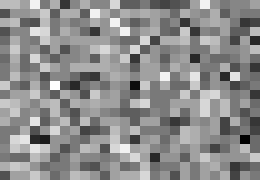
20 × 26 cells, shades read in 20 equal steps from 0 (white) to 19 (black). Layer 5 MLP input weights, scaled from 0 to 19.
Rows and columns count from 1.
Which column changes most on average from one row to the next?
14
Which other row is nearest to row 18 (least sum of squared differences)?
20
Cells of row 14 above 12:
4
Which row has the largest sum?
10
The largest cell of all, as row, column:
16, 25
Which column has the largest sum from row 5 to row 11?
26
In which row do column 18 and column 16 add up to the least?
8
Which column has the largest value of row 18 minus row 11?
19
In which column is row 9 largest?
23
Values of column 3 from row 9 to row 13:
9 12 7 7 9
